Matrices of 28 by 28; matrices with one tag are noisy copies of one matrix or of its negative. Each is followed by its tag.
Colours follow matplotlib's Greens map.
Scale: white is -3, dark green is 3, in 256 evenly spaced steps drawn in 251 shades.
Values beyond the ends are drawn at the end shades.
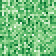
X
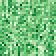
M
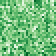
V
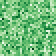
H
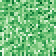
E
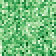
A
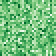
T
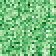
H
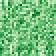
M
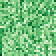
A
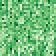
M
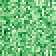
T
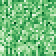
M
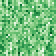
M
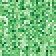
T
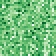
H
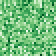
V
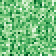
V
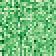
E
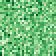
E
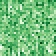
M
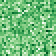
H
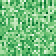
X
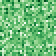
E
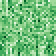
M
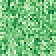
X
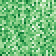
T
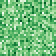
X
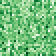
V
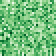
E
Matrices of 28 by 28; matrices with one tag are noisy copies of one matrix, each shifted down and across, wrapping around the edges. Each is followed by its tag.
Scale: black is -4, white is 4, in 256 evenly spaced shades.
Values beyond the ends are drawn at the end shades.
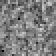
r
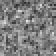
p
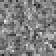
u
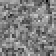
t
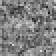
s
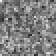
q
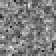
u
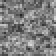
s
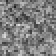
p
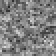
s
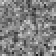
t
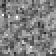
t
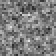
p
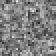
p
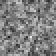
q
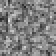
r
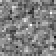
t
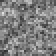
s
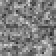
t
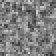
r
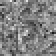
r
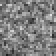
p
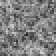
s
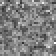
u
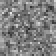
q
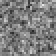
u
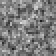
u
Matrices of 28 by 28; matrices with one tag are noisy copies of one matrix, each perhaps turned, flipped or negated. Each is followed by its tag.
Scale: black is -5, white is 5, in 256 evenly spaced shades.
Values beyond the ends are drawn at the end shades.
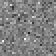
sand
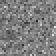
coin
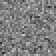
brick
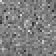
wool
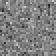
coin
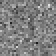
coin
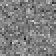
brick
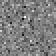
coin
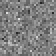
sand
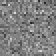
wool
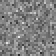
sand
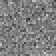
wool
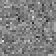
sand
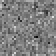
sand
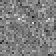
sand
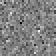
brick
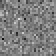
sand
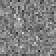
sand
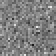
coin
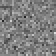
brick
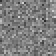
wool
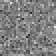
wool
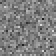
coin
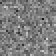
coin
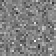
brick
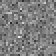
sand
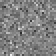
brick
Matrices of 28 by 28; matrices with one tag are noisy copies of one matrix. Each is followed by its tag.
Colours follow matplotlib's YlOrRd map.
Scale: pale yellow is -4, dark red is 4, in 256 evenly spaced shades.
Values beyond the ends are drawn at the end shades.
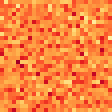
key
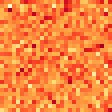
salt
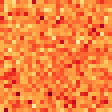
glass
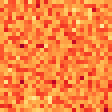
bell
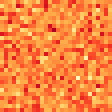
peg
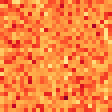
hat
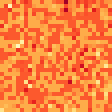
salt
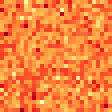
peg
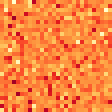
glass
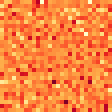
bell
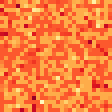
peg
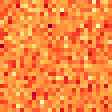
peg
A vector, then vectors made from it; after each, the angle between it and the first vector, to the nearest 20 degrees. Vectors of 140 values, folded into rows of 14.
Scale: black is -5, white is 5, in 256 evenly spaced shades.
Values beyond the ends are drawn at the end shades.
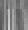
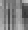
140 degrees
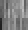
60 degrees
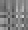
120 degrees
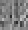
80 degrees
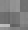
100 degrees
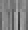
100 degrees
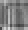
40 degrees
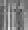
20 degrees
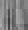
160 degrees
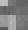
80 degrees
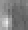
100 degrees
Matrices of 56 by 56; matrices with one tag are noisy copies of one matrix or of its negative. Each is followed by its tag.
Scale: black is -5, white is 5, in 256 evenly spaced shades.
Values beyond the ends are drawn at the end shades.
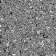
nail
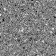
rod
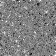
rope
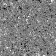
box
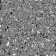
nail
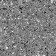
box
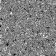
nail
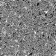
rope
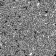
rope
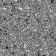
box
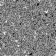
rope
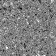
box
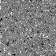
nail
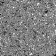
rope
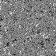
nail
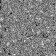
nail
